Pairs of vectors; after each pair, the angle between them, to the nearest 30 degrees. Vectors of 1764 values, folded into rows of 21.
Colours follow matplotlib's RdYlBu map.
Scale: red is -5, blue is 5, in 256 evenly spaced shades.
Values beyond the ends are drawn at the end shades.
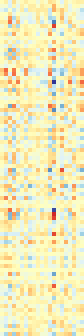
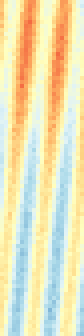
90 degrees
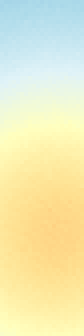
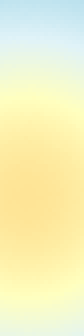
30 degrees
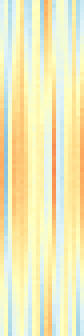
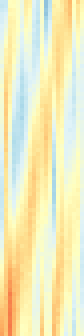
120 degrees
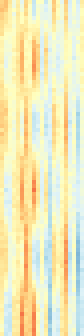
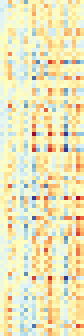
120 degrees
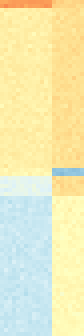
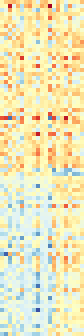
60 degrees
